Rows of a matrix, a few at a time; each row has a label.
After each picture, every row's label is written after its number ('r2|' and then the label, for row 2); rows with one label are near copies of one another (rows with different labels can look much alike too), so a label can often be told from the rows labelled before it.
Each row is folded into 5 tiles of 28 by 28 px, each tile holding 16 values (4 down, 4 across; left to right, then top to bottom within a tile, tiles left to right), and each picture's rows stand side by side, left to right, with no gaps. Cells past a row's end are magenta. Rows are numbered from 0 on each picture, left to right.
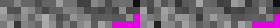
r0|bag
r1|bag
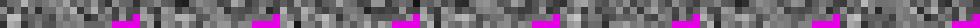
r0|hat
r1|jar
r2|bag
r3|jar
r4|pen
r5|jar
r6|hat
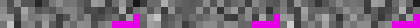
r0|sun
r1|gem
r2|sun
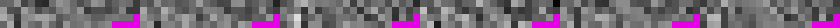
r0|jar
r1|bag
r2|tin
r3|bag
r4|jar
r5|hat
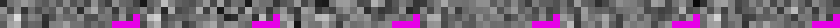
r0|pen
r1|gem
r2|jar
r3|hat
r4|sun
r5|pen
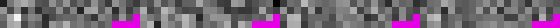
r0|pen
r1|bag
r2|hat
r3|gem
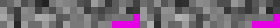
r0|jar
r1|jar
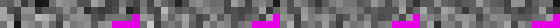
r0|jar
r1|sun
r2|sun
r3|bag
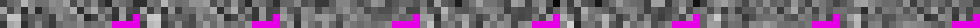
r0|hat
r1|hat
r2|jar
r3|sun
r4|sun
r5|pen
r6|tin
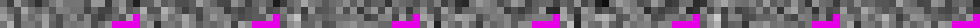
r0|sun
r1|bag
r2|gem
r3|jar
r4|jar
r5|pen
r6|bag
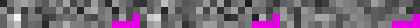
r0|pen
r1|gem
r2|jar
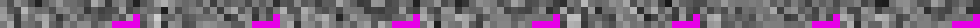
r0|sun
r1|tin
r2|bag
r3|jar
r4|hat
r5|hat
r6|jar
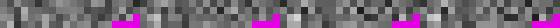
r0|sun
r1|pen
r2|gem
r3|gem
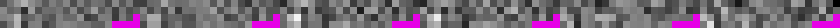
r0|tin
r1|hat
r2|pen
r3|pen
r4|jar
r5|sun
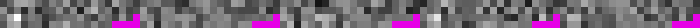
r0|pen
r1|jar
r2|jar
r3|gem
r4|hat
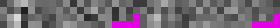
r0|tin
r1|pen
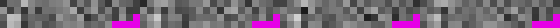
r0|hat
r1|pen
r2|tin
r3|tin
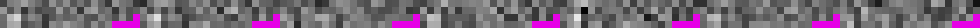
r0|pen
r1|pen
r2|jar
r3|hat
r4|tin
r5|pen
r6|sun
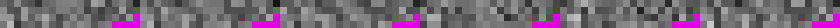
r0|sun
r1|sun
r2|bag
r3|hat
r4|gem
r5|sun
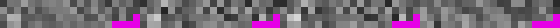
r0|hat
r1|gem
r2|gem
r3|bag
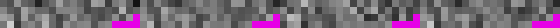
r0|sun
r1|sun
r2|hat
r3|sun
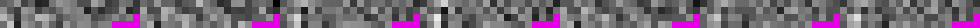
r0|jar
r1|bag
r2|tin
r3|tin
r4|bag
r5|pen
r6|pen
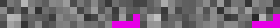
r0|hat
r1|gem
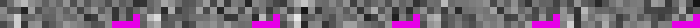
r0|tin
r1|gem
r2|tin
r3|hat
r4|sun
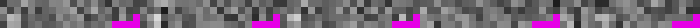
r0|hat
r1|tin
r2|gem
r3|bag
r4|jar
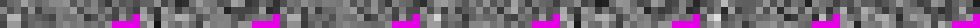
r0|hat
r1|jar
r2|hat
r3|pen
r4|jar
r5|gem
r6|bag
